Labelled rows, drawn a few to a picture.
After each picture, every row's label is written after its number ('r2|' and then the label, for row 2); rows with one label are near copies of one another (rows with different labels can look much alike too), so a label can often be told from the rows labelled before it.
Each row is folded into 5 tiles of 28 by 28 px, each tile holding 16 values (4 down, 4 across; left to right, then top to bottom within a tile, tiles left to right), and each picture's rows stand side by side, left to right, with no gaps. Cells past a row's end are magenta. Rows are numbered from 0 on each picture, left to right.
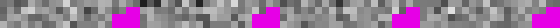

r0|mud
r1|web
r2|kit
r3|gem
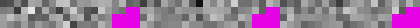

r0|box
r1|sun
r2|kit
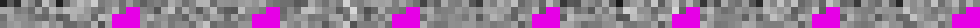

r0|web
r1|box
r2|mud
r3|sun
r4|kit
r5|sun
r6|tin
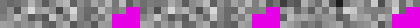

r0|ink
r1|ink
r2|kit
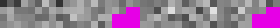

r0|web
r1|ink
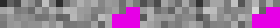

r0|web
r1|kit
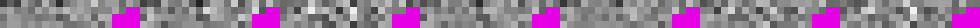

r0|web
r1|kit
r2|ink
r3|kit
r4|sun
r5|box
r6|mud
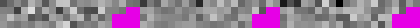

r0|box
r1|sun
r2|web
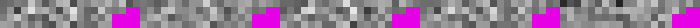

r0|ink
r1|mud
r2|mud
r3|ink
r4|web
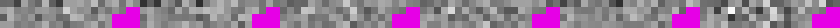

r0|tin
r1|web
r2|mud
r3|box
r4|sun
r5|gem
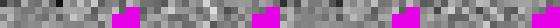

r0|sun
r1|mud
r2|sun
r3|box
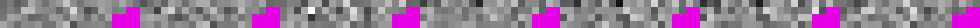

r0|mud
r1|box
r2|gem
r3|sun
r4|tin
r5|kit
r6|mud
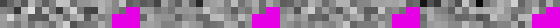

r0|box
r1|tin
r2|box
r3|web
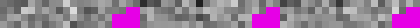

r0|mud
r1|web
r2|kit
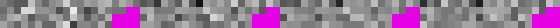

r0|mud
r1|tin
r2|tin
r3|sun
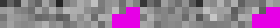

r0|web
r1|sun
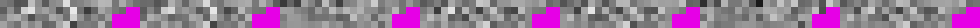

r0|mud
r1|mud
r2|web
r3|box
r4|box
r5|sun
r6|box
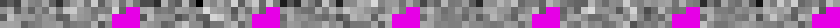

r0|kit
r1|tin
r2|web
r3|sun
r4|mud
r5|sun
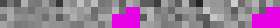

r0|sun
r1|tin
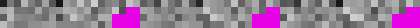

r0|sun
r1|tin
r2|tin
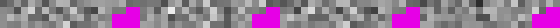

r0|box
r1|gem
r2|box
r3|kit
